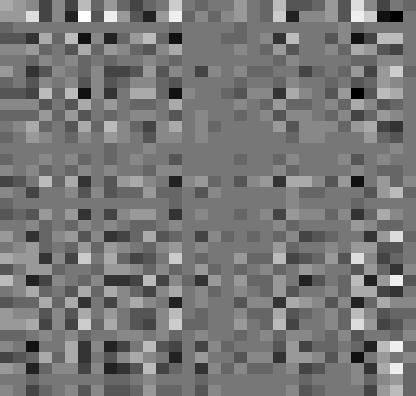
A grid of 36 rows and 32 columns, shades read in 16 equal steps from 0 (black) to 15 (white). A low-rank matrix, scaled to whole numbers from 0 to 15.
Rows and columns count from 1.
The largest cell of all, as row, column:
2, 7
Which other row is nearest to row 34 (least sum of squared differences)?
22
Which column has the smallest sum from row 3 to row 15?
28
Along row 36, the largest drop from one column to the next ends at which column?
32
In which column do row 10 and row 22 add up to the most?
31
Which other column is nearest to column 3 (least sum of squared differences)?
29
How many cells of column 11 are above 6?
20
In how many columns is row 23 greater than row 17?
14
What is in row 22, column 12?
10
